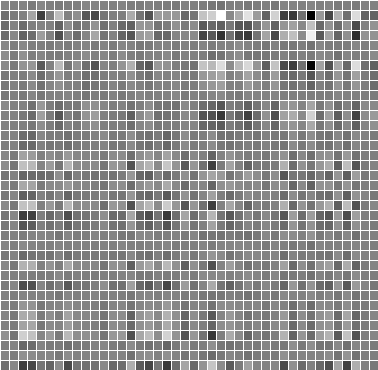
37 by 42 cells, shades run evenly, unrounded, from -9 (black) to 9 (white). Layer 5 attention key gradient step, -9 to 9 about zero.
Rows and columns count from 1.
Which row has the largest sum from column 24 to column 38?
2
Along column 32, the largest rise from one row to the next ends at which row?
3
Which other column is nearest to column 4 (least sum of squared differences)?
19
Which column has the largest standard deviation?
35
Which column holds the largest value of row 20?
24
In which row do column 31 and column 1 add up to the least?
4
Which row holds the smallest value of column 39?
37
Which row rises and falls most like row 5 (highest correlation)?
25
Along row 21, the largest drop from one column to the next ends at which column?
40
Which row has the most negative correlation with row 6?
10
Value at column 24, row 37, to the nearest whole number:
5
